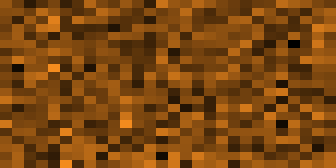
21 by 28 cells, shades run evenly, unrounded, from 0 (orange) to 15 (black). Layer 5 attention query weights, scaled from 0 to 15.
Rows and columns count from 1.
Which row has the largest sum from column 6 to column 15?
4
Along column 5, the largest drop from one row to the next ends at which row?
9
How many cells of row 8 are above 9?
7
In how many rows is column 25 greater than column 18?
11
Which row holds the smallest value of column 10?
20
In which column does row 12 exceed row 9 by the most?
5
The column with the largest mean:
12
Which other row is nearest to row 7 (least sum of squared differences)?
3
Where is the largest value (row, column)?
6, 25
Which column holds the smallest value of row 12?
24
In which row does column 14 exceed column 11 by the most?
16
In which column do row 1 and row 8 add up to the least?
14
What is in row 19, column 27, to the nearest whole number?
13
